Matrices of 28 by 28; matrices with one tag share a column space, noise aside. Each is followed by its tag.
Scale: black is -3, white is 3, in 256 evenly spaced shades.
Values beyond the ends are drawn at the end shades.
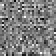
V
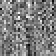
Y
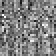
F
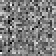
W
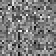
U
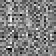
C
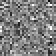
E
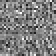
V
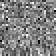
V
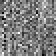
Y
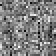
U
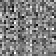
W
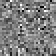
V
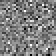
V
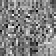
F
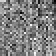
Y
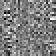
Y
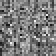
F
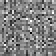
Y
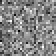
U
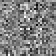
V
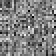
F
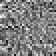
V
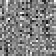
Y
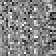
W
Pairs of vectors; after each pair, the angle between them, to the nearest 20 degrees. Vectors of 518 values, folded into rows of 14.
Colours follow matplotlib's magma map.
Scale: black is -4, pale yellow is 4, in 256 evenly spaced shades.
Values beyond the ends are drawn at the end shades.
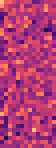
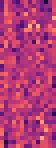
100 degrees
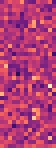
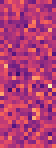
20 degrees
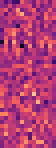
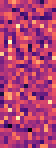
120 degrees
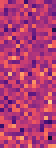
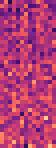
60 degrees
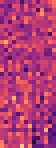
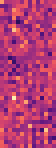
60 degrees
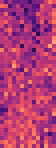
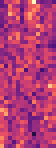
120 degrees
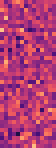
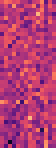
80 degrees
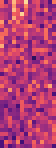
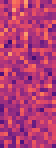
40 degrees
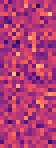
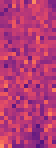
100 degrees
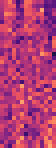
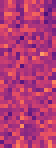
40 degrees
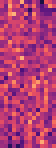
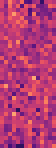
40 degrees
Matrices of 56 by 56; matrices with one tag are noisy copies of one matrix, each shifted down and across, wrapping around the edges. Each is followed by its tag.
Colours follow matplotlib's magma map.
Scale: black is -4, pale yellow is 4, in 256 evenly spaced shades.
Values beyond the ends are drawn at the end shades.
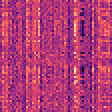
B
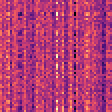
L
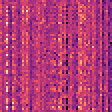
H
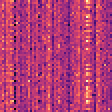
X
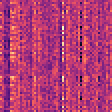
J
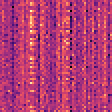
X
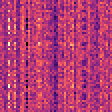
L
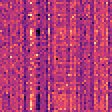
B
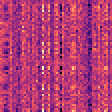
L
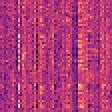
J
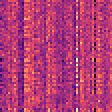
J
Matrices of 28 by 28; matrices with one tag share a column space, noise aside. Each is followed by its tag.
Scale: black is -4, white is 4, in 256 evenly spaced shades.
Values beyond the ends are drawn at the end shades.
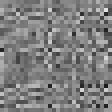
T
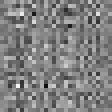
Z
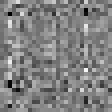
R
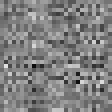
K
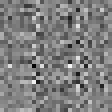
K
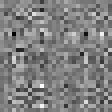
T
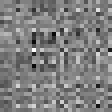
T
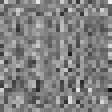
R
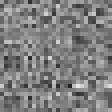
Z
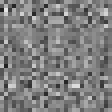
Z
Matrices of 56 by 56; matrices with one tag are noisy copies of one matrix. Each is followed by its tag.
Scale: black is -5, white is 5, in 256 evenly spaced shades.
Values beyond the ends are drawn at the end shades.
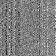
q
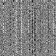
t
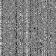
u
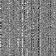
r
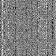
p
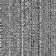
r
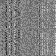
q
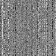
p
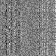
q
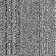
q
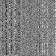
q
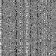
u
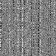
r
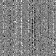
t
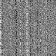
u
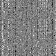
p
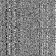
q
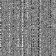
r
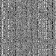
p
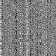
u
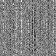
t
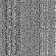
q
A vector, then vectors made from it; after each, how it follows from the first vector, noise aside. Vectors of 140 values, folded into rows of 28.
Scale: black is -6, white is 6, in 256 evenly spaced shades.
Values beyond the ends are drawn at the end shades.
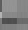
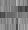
wrapped around.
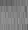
wrapped around, shrunk.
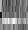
negated, scaled up.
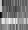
negated, scaled up.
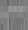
wrapped around, negated, shrunk.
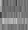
negated.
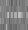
wrapped around, negated, partly zeroed.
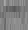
wrapped around, shrunk.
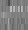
wrapped around, negated, partly zeroed.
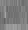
wrapped around, negated, shrunk.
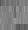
wrapped around, shrunk.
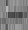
wrapped around.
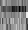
reversed, scaled up.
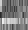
negated, scaled up.
